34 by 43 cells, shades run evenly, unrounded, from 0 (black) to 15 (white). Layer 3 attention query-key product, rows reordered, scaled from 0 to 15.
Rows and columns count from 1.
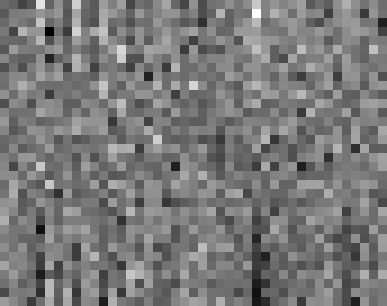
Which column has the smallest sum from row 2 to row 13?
8
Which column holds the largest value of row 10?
22
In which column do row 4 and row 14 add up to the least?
6
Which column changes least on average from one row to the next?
39
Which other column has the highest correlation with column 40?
30
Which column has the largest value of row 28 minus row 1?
23
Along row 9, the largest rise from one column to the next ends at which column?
18
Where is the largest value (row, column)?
2, 29
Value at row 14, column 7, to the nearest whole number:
7
